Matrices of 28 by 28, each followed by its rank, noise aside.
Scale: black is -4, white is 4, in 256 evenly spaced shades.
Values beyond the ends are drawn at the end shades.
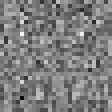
six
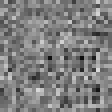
six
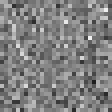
seven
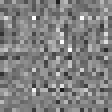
four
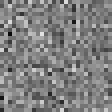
five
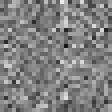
eight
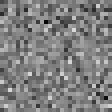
eight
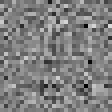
eight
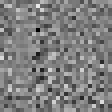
six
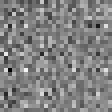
five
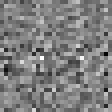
four
